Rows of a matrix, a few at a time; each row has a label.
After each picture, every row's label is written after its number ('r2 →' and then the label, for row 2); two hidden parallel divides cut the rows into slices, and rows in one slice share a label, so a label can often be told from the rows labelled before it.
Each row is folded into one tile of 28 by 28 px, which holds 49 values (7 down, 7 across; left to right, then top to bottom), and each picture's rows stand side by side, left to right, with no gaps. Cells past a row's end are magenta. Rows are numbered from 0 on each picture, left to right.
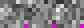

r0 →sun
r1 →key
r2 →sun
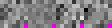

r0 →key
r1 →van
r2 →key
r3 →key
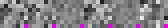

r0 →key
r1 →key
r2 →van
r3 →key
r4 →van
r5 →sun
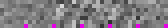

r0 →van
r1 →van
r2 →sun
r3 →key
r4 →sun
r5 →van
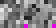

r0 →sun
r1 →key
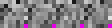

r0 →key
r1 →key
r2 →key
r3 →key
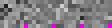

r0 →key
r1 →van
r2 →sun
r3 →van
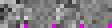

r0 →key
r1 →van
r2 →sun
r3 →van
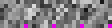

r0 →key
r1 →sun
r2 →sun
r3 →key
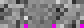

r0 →key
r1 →van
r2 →key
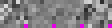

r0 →sun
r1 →van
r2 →van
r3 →key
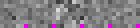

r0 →van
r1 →van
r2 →sun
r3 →van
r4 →van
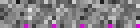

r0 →key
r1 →sun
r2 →sun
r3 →key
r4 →sun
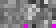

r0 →van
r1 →sun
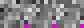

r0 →key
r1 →sun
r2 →sun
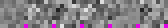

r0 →van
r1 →sun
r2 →key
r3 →sun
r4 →van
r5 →key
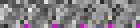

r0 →sun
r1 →sun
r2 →sun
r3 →key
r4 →key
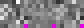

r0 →sun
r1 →van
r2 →sun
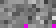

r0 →van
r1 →key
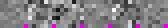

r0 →van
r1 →sun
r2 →key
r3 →van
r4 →sun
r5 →van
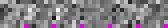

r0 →key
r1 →sun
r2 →sun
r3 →van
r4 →key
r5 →sun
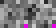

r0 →sun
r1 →key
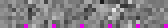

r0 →van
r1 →key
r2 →van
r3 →key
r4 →sun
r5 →van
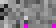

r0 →key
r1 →van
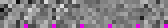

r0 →key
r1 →sun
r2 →sun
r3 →van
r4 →van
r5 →key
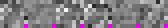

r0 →sun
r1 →van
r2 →sun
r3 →sun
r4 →van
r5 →key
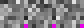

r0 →sun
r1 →sun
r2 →sun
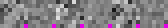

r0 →key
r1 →van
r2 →sun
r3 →van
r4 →key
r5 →van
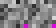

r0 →key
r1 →key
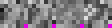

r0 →key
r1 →key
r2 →van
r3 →sun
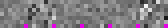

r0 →van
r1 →key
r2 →van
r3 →van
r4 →van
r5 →sun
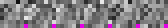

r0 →key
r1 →sun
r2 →sun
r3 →sun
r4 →key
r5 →key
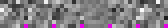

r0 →sun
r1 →sun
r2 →key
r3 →van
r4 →key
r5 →sun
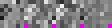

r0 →key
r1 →sun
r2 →sun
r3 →van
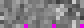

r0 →van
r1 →van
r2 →sun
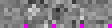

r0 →van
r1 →sun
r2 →key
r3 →van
